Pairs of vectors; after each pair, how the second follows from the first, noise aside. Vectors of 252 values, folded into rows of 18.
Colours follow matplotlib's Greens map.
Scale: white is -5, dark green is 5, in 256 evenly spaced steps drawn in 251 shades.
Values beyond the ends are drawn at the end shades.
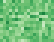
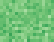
wrapped around, shrunk.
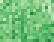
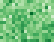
copied.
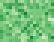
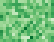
copied.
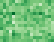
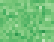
wrapped around, shrunk.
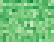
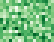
wrapped around, scaled up.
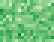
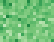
negated, partly zeroed.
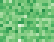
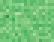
wrapped around, shrunk.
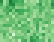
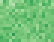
negated, shrunk.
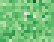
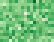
copied.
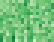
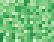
copied.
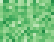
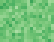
wrapped around, shrunk.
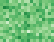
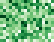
wrapped around, scaled up.
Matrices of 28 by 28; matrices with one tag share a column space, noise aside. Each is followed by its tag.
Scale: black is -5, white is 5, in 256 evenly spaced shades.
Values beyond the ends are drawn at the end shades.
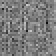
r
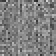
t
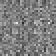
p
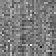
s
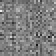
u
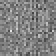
r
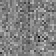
u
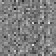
p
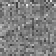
t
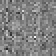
u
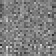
s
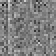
t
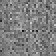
r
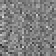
s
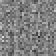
u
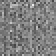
t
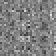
u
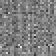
s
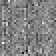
p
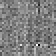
s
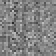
u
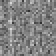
p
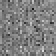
p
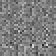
s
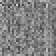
t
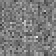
u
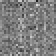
t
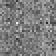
r
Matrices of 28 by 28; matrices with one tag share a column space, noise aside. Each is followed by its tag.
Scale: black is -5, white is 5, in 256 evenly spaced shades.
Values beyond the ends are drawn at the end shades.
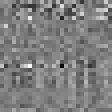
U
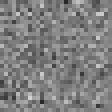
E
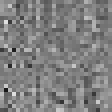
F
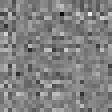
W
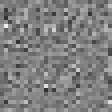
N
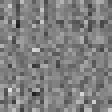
F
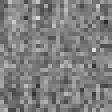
F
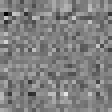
W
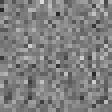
E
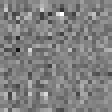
W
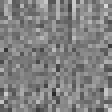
F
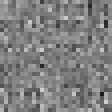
F
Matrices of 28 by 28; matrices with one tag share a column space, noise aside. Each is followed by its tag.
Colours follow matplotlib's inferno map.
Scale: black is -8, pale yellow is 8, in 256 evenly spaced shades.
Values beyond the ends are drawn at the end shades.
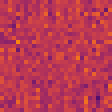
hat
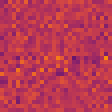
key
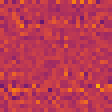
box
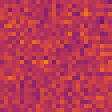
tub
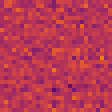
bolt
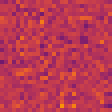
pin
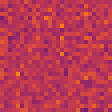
pin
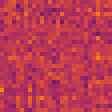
hat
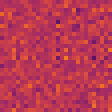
bolt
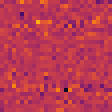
box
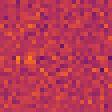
key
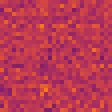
bolt
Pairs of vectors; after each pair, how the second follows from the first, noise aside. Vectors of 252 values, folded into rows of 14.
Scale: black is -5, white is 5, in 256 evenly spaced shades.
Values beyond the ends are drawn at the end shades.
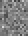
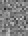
wrapped around, negated.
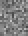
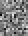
negated, scaled up.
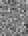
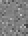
partly zeroed.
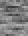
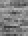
wrapped around.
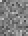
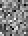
wrapped around, negated, scaled up.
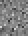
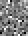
wrapped around, negated, scaled up.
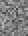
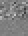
reversed, negated, partly zeroed.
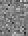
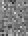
reversed, negated.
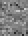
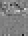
partly zeroed.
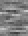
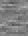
reversed, shrunk.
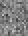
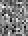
negated, scaled up.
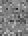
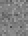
reversed, shrunk.
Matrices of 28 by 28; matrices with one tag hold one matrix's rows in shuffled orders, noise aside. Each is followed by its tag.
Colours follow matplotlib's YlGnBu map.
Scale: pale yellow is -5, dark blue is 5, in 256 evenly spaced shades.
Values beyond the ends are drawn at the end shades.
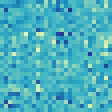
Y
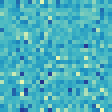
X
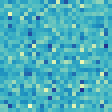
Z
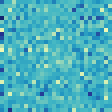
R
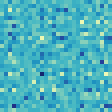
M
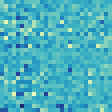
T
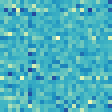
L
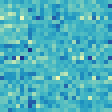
L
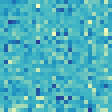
Y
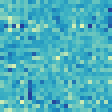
L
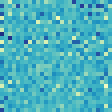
R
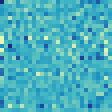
R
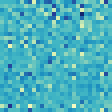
Z
